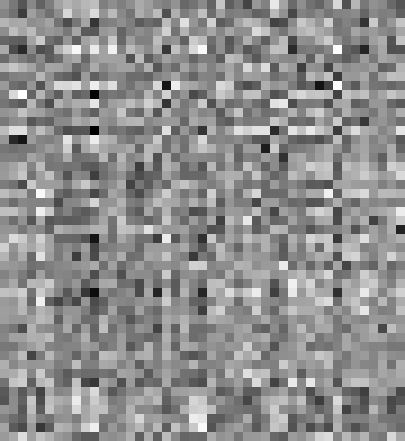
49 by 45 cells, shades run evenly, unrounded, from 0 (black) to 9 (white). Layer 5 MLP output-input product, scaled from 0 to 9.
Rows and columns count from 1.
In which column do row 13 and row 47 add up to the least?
25
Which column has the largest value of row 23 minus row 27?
11
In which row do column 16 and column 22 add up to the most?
47
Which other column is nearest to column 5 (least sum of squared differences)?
40
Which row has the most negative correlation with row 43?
48
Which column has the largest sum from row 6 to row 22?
26
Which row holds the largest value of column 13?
6
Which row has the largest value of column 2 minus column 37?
8
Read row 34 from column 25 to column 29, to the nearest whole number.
6 6 4 6 6
